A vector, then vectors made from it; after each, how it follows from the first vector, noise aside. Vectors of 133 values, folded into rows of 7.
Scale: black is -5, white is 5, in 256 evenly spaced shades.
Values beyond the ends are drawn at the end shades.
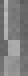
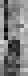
negated, scaled up.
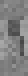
reversed, negated, partly zeroed.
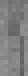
reversed, negated, shrunk.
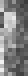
wrapped around, scaled up.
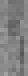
reversed, negated, shrunk.
